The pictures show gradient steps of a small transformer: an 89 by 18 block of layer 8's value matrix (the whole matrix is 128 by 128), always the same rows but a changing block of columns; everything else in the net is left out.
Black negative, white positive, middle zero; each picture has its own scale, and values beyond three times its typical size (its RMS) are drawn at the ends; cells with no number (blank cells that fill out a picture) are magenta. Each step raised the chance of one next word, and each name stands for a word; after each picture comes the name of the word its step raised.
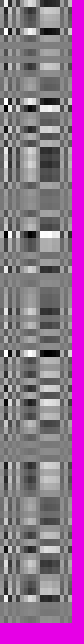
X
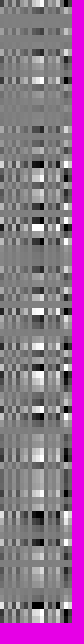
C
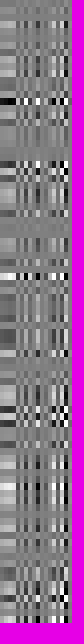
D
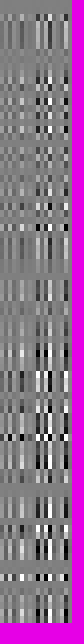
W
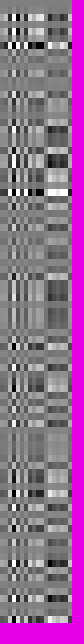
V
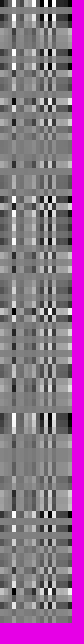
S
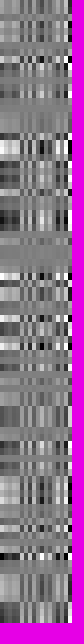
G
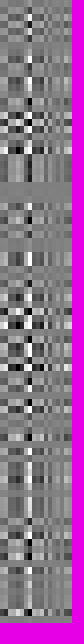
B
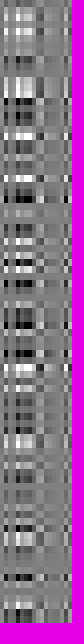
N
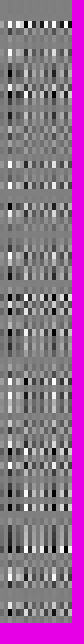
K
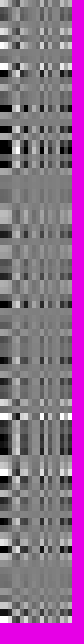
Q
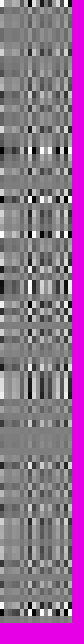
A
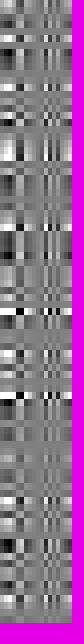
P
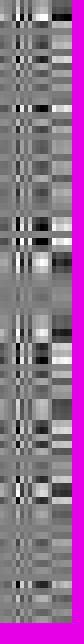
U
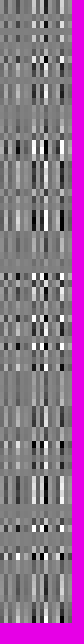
G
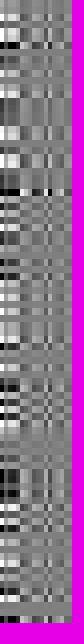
V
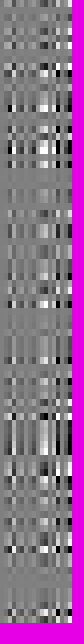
Q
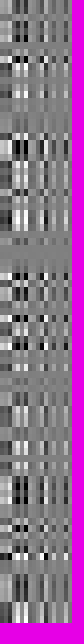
G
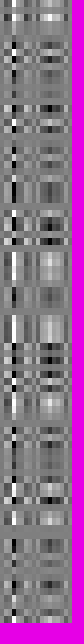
U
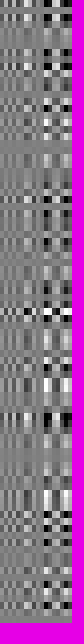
S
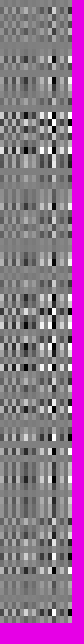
B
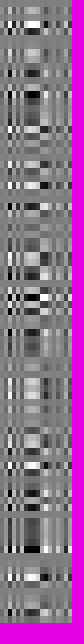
K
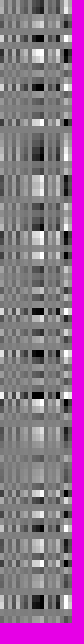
P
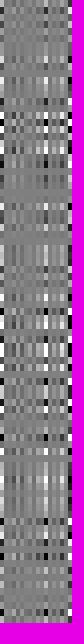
B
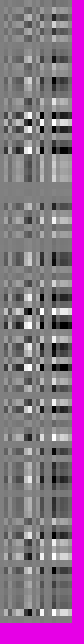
B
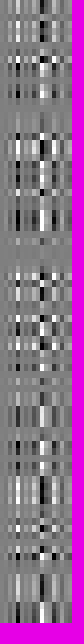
G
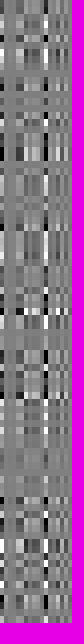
P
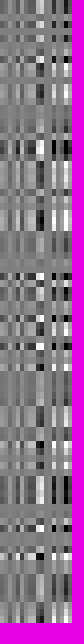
G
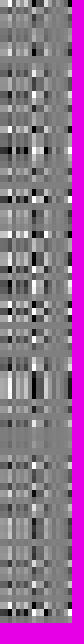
A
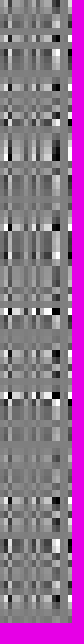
P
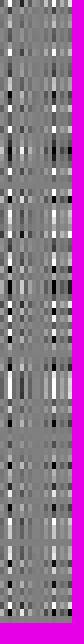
A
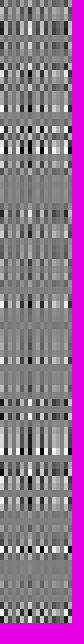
Q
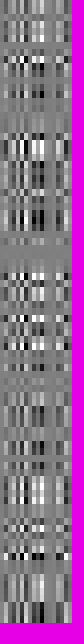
G
